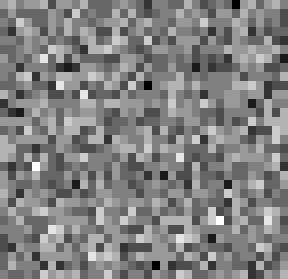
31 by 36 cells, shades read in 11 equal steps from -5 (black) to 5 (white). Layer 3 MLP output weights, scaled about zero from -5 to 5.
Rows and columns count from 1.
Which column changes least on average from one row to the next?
30
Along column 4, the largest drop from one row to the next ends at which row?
19
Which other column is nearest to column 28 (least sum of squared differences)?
21
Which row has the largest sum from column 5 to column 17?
12
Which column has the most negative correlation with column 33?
24
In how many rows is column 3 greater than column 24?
9
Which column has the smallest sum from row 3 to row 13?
2
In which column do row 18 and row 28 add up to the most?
23
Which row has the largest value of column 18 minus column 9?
27
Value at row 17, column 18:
0
